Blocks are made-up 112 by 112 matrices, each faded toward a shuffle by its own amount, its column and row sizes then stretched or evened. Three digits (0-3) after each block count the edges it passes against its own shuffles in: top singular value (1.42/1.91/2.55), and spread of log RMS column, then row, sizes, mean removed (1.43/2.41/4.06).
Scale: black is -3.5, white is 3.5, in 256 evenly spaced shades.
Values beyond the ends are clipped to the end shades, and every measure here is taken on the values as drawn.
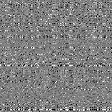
3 0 2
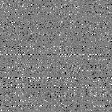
2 1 2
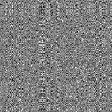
3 2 0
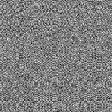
3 0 1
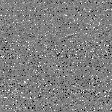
0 0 2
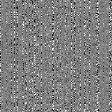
2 3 1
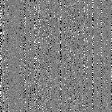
0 3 0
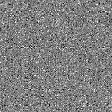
2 0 1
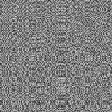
3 0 1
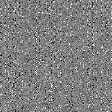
2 2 0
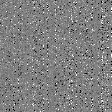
0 2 0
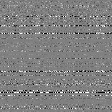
3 0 3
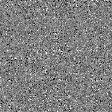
0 1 1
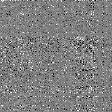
0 2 2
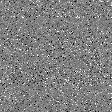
0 0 1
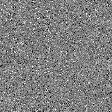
1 1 0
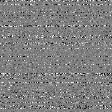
1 0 3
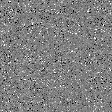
0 1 1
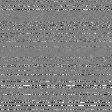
2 0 3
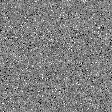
0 0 1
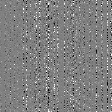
2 3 0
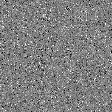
1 1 0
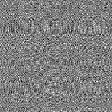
3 0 1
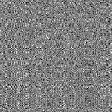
3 1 1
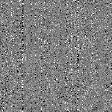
2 2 0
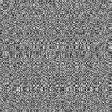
3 1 2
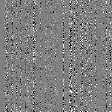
1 3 1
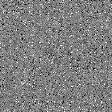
1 1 1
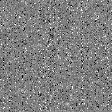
1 2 0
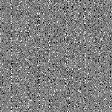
2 2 0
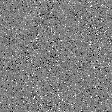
0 1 0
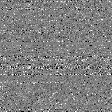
2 0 2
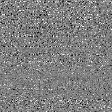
1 0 2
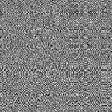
3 0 2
